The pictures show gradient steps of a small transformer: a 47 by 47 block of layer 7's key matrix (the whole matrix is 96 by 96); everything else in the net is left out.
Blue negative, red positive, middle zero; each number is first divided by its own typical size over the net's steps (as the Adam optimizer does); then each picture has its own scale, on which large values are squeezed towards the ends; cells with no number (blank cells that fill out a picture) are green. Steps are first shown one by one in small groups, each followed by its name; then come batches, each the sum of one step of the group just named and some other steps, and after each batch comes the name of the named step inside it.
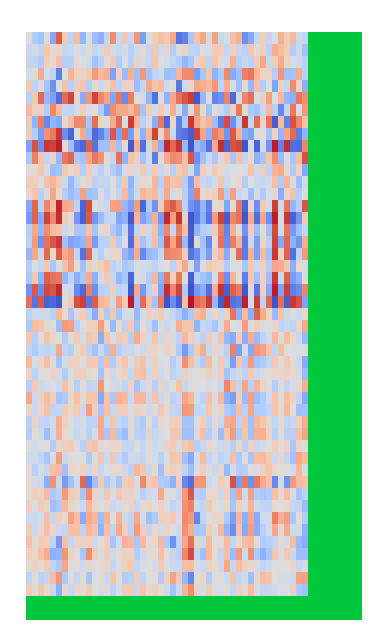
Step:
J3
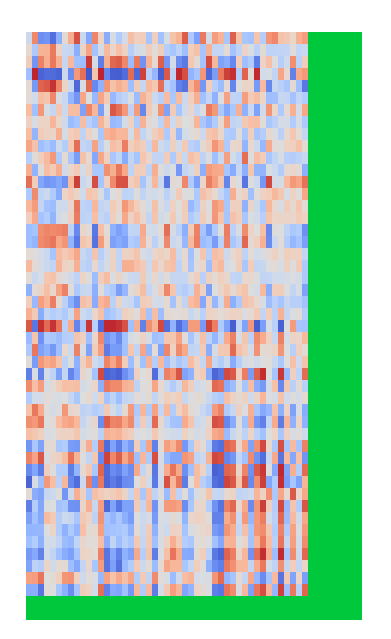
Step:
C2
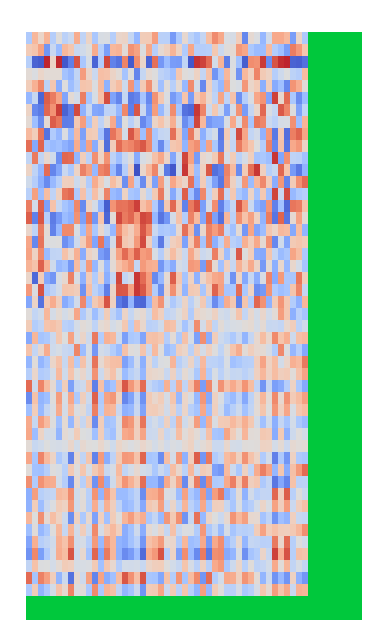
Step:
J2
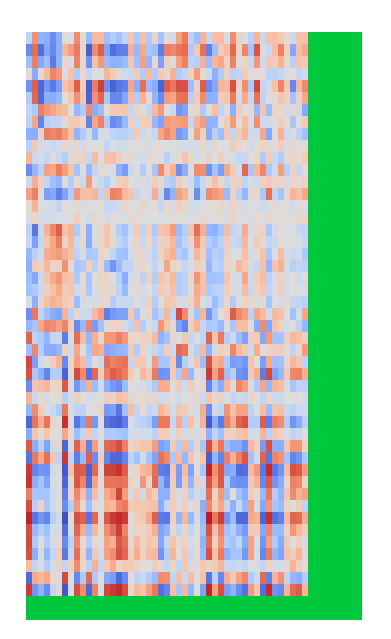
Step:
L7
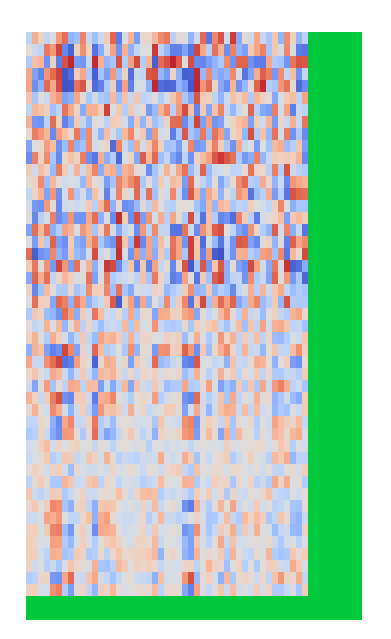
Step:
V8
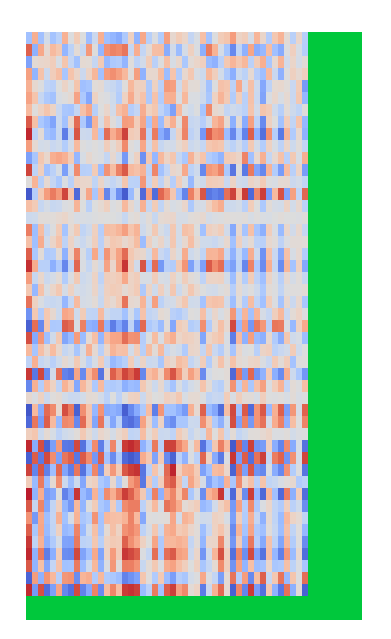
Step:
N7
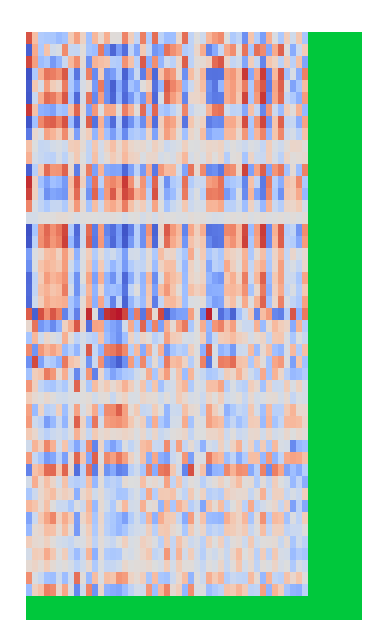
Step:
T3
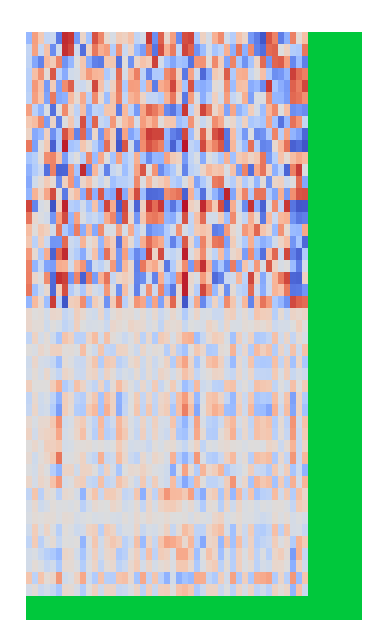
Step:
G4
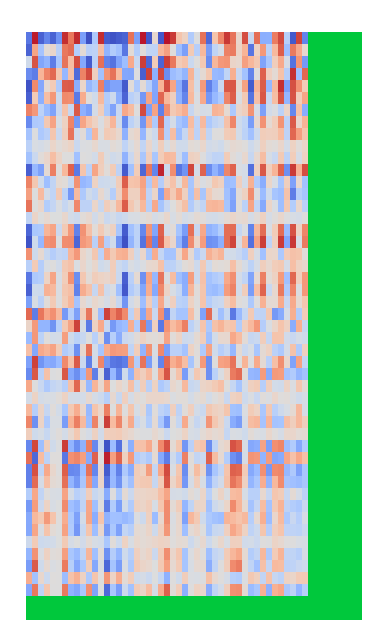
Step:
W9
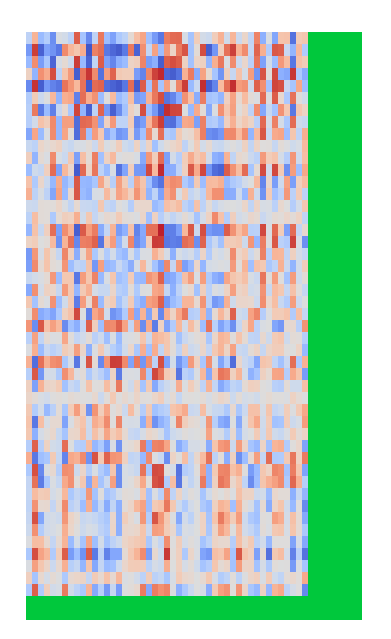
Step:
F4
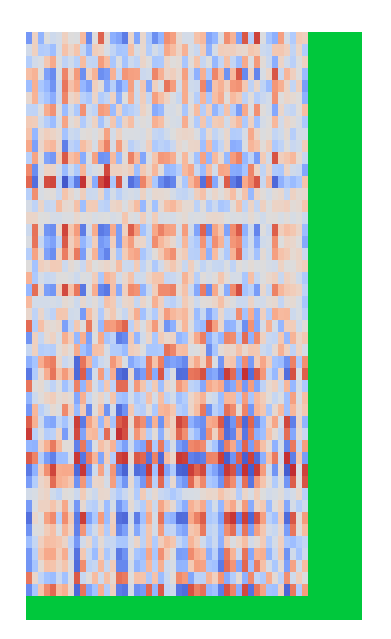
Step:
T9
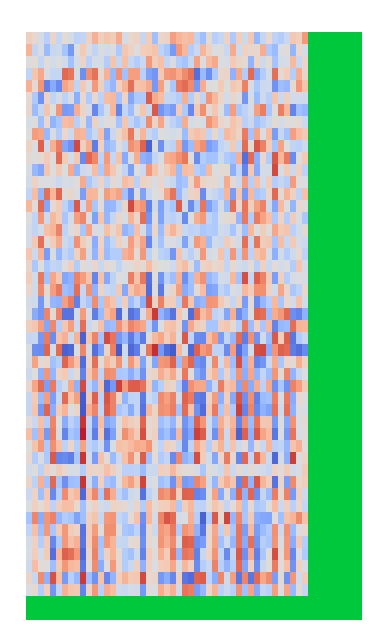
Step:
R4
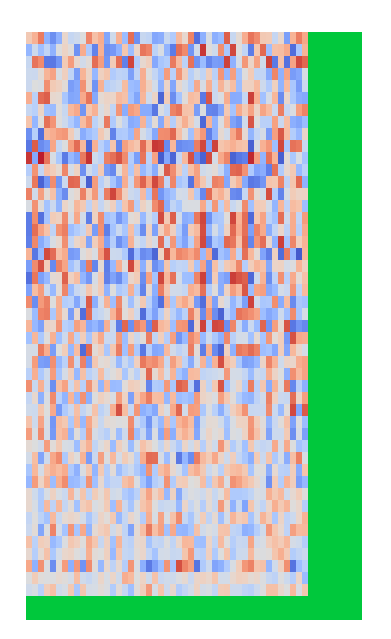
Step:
T3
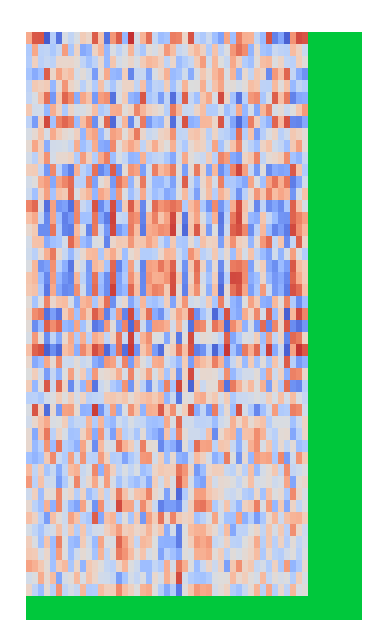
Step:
L7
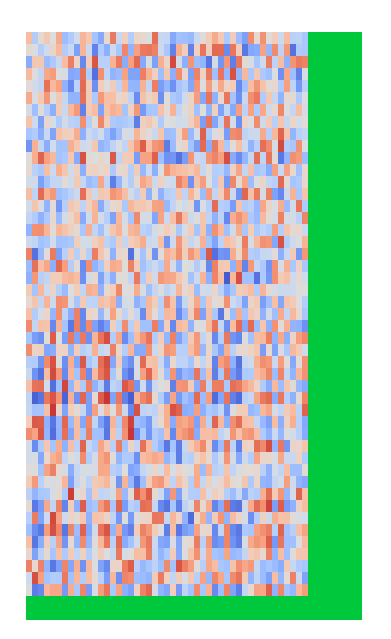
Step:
V8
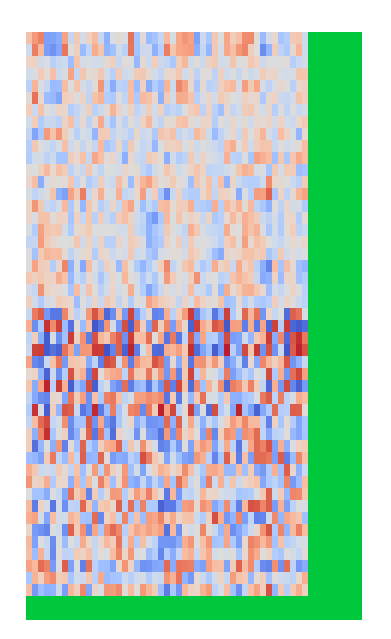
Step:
L7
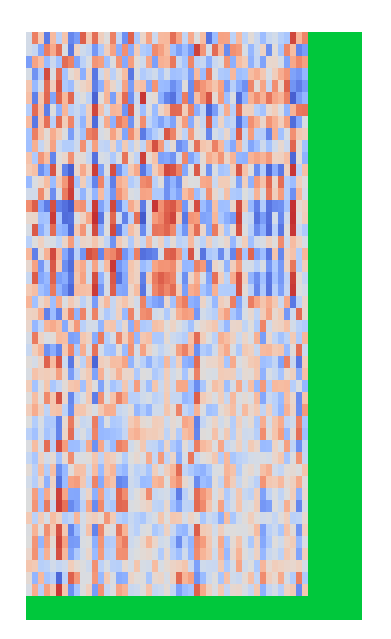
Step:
V8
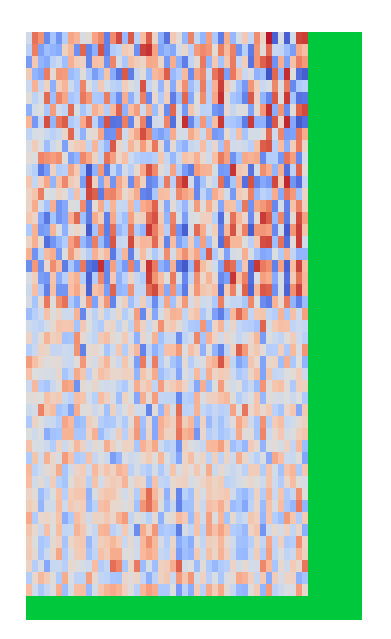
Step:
L7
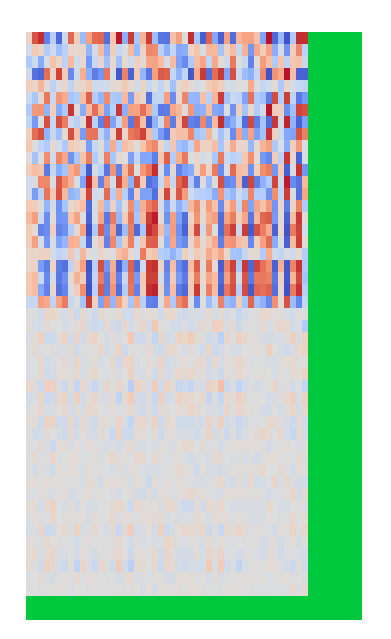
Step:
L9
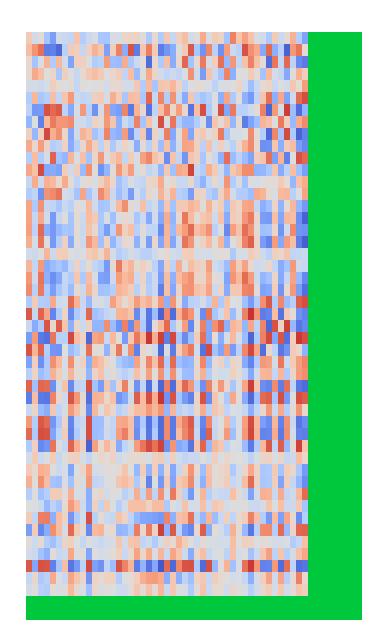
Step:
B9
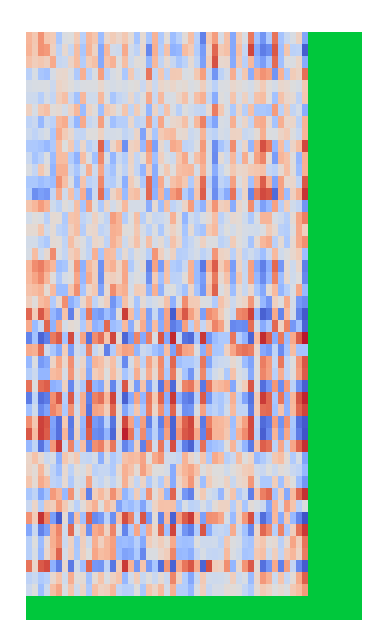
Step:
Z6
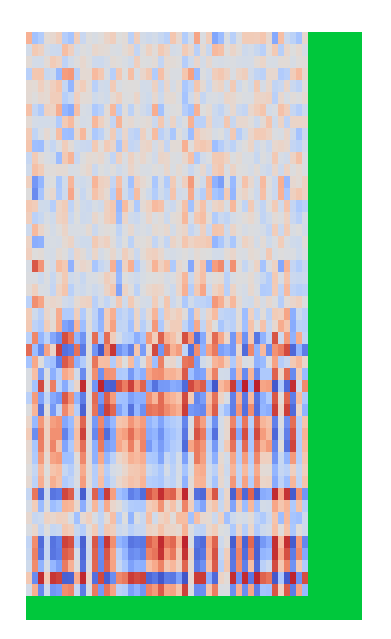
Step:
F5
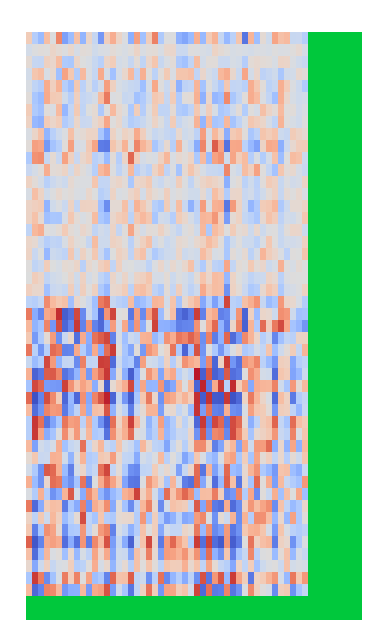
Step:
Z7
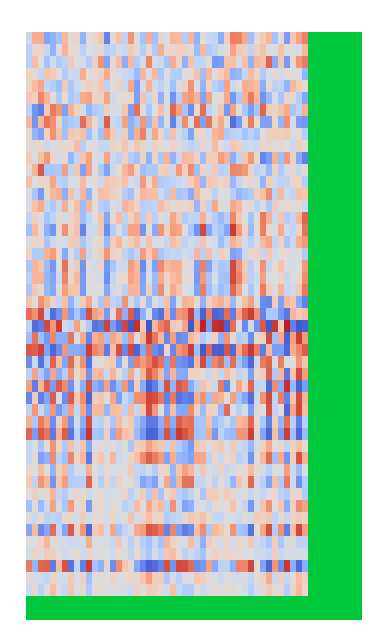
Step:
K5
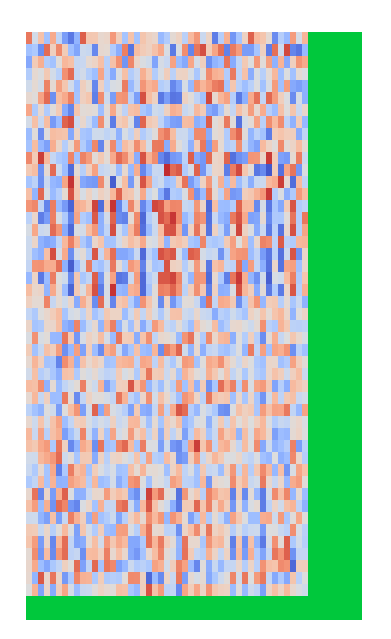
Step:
F5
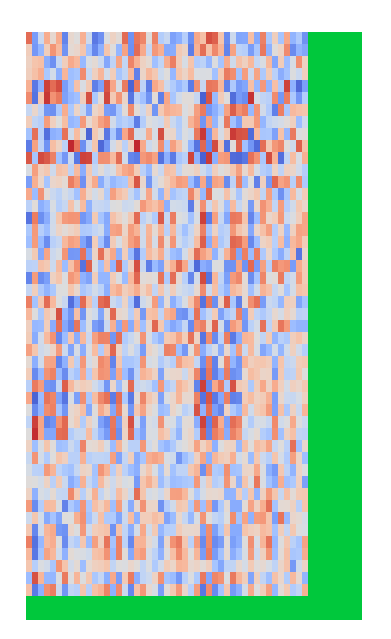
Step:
Z7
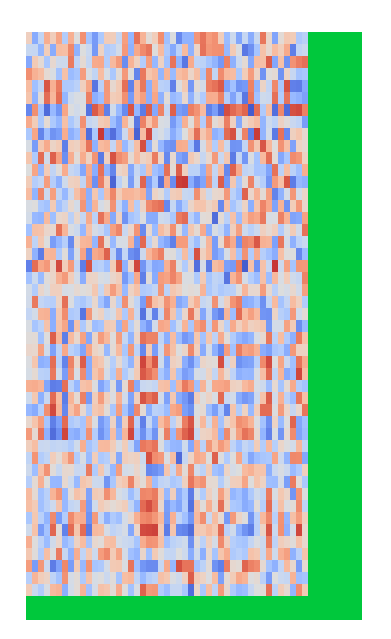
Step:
K5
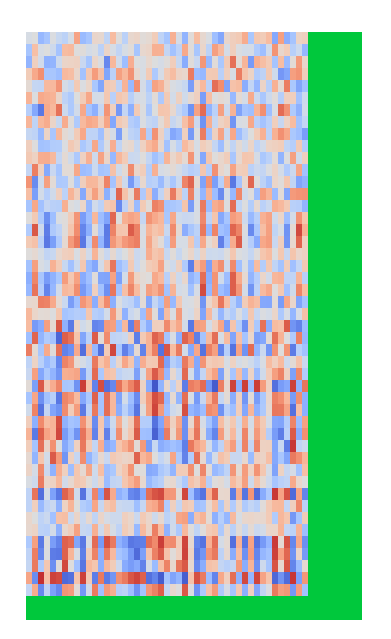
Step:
F5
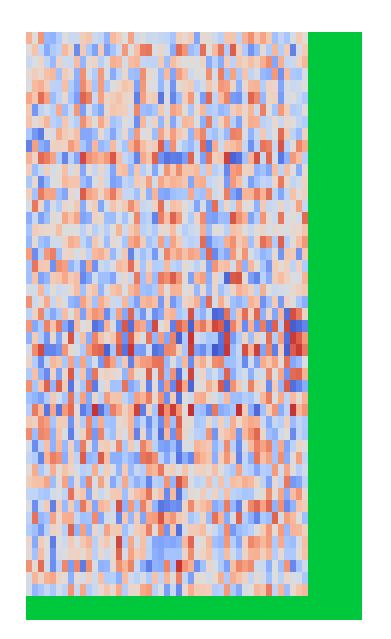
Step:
K5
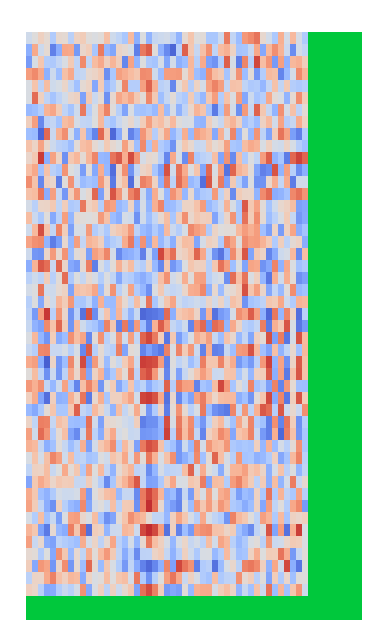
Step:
B9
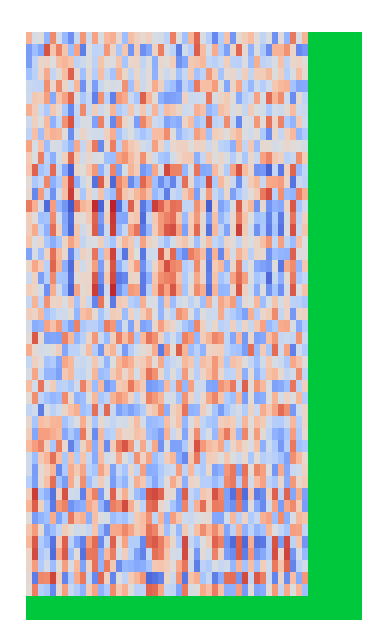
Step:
F5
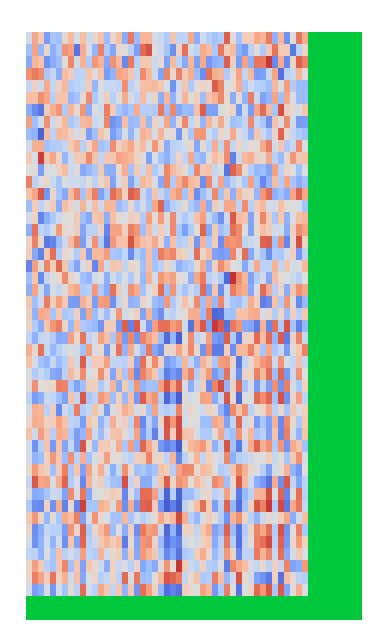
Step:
K5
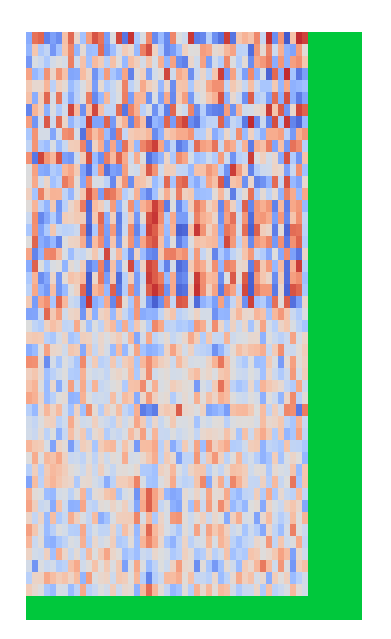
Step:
L9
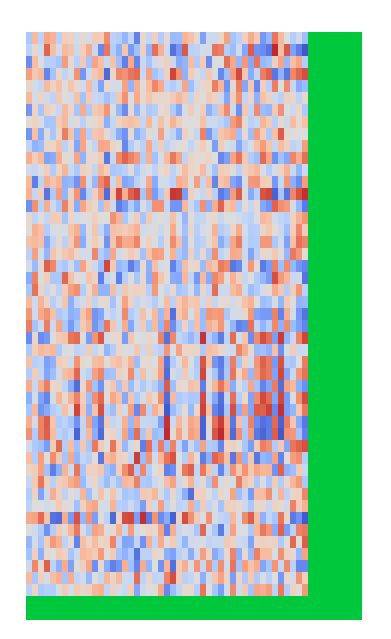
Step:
Z6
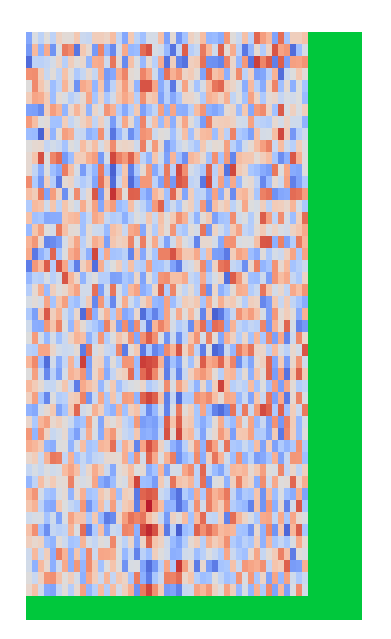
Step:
K5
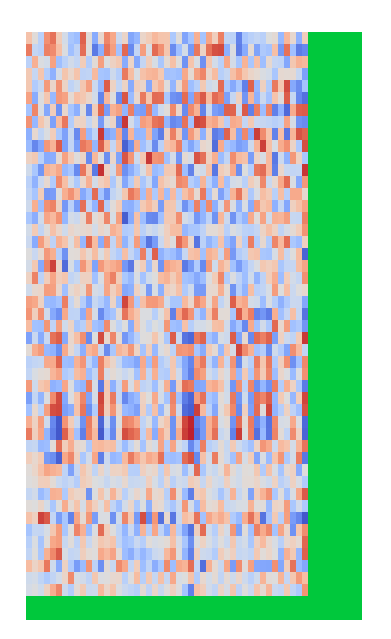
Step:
Z6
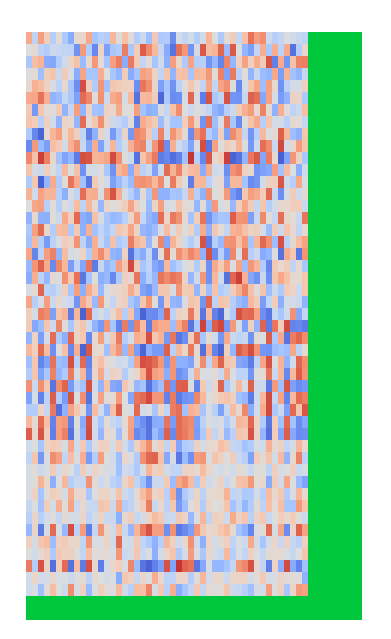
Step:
K5
